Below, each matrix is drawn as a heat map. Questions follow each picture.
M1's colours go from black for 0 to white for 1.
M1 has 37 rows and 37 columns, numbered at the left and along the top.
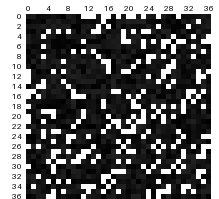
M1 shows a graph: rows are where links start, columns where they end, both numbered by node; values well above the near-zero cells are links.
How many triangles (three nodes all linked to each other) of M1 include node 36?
1
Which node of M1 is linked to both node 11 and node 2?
node 16
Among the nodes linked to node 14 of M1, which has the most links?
node 3
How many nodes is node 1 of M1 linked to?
2
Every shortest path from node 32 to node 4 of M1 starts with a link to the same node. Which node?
node 15
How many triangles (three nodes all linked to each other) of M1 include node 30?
4
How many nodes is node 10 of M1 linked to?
4
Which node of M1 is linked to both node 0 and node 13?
node 26
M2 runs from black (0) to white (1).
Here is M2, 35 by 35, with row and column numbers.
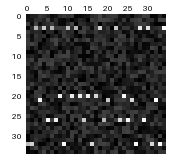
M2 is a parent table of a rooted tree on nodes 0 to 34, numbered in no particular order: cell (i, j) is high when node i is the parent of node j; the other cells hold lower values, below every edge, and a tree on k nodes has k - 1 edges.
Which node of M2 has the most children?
3
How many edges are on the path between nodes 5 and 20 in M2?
3
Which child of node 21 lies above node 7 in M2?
26
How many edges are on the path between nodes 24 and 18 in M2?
4
